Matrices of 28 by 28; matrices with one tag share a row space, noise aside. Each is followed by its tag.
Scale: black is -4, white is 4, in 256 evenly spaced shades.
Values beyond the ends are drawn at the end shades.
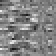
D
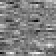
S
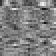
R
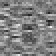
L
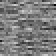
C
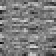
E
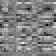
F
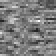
S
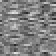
R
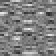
L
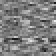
R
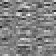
F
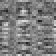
F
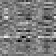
F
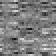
C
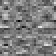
F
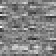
E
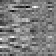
D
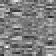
L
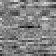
C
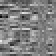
D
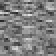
L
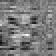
D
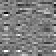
F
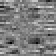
S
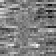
S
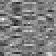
L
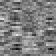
L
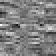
S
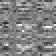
F
